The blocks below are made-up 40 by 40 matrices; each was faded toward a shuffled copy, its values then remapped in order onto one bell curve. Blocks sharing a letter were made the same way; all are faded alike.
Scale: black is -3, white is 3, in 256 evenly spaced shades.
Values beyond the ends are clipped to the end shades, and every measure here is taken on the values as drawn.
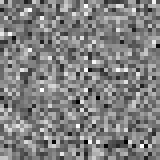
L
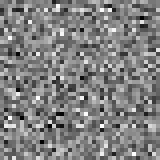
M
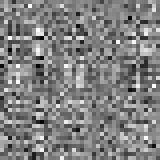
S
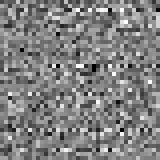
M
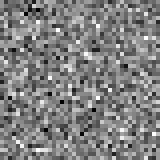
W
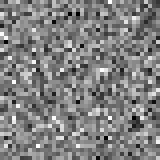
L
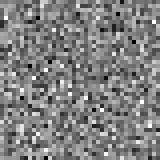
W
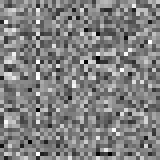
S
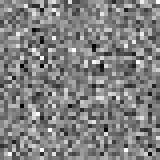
L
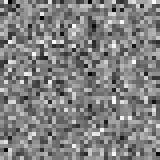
L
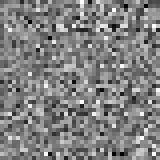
M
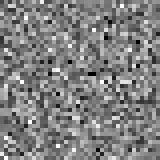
W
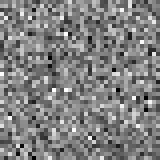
W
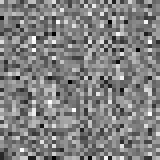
S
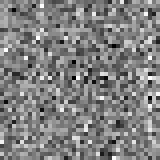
M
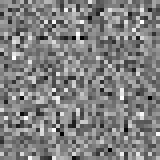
M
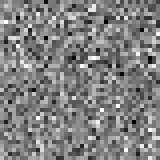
L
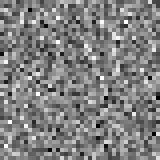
W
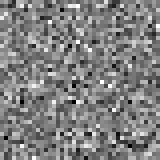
M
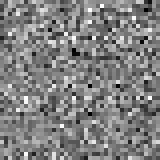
M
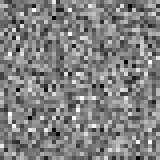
W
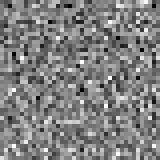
L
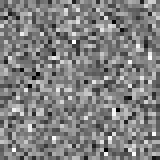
W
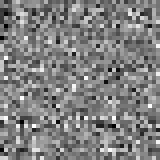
M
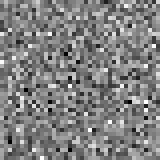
M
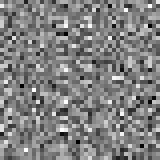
S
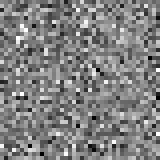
L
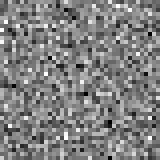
W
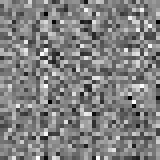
S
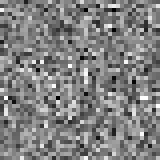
L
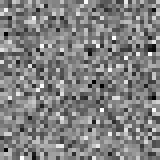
L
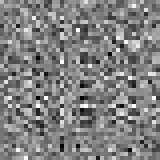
S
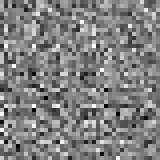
S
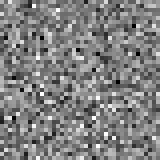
W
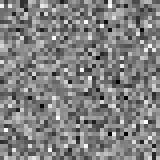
W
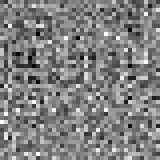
L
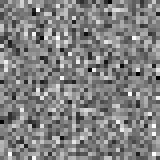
W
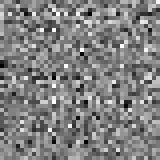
M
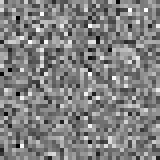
L
